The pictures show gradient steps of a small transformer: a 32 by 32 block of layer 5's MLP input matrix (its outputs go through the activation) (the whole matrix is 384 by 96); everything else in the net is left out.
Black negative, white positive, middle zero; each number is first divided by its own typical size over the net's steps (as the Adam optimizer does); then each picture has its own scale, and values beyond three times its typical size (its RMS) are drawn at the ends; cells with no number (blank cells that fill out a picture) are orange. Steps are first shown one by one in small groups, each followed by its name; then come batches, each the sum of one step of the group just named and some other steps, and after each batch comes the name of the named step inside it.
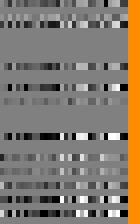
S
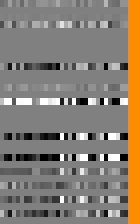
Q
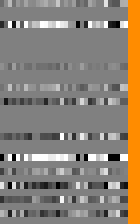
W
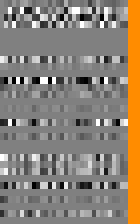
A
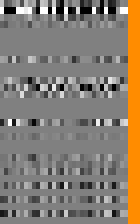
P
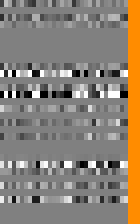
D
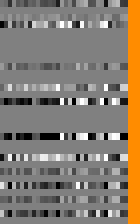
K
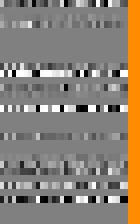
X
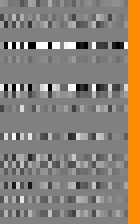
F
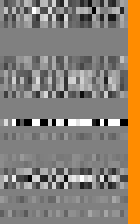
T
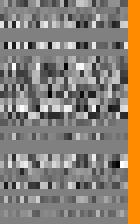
F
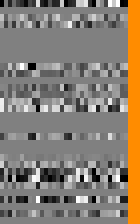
X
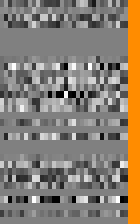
T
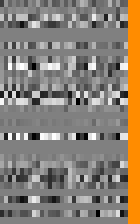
D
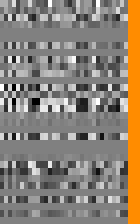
X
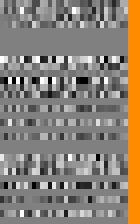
A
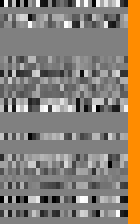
W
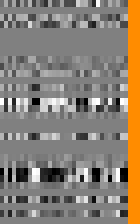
X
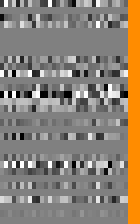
D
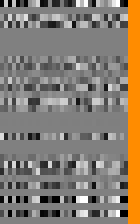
S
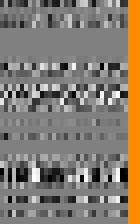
K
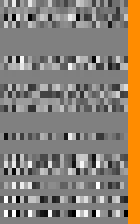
Q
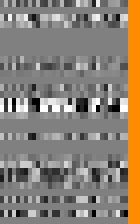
X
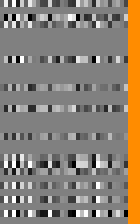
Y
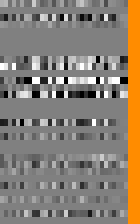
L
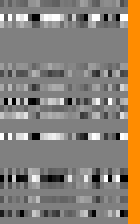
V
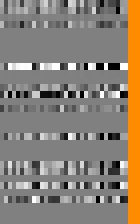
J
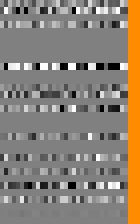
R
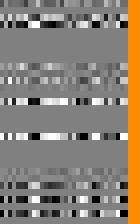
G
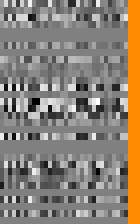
Y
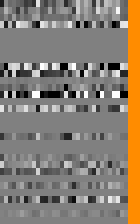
R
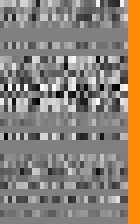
L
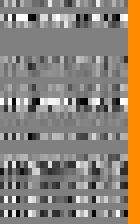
Y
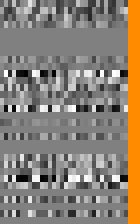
Y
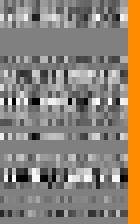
V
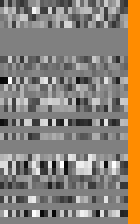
G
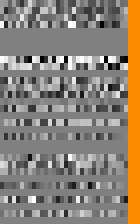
J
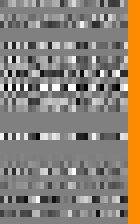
G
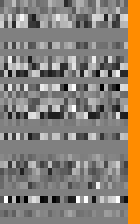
R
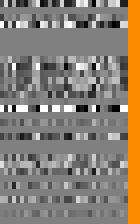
L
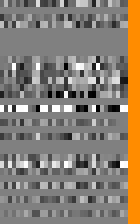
L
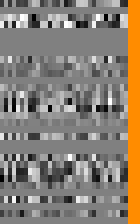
V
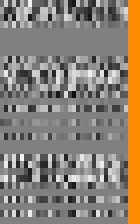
Y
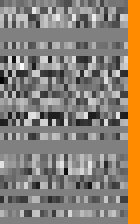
J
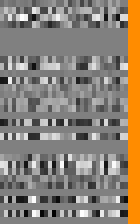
G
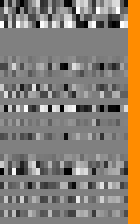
R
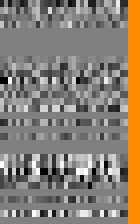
R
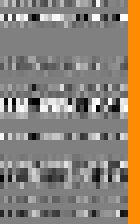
V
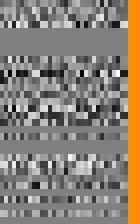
J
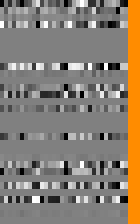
J
